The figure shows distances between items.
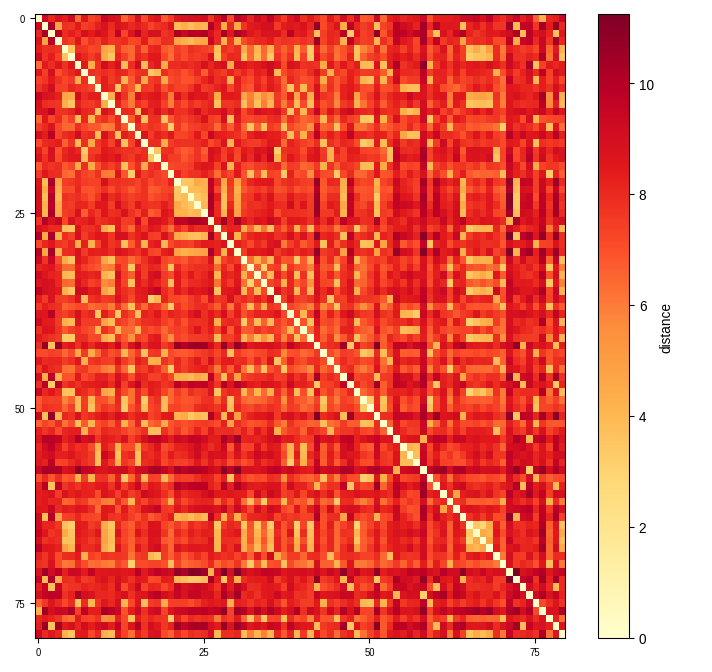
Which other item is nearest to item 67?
65
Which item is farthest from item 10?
76
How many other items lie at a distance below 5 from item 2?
5
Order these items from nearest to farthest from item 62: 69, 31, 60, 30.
31, 69, 60, 30
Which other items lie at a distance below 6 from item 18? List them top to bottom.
7, 17, 36, 44, 53, 69
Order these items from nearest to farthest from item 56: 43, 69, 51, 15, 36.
15, 43, 69, 36, 51
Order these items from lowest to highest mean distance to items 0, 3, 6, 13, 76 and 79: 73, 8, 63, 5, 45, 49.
49, 8, 45, 5, 73, 63
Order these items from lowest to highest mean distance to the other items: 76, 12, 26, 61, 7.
7, 12, 61, 26, 76
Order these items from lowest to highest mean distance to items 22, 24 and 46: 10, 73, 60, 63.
10, 63, 73, 60
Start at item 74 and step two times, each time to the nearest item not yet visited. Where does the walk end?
54
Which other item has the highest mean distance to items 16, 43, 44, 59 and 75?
58
